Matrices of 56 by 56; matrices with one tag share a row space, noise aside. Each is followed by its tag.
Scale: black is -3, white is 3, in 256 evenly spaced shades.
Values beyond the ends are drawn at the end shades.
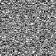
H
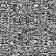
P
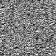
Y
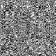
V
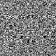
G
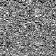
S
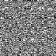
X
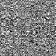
V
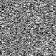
Y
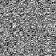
G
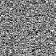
V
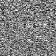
Y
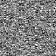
S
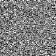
G
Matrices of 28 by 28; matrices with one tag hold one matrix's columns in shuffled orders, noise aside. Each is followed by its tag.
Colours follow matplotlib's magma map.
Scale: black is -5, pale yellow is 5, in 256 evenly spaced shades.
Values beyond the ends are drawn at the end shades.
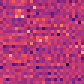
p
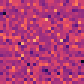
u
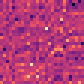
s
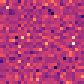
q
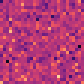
s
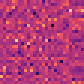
u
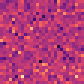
s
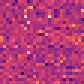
p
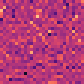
p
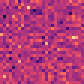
q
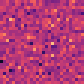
u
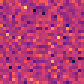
q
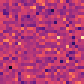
q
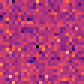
s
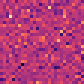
p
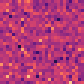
s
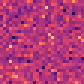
q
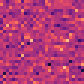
u
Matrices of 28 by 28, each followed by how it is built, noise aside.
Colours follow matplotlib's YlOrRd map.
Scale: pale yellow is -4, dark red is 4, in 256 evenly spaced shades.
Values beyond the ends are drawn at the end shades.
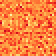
blocks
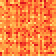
blocks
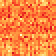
blocks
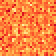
blocks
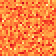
noise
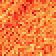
Hankel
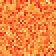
noise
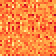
low rank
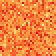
noise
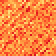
Hankel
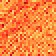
Hankel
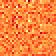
low rank
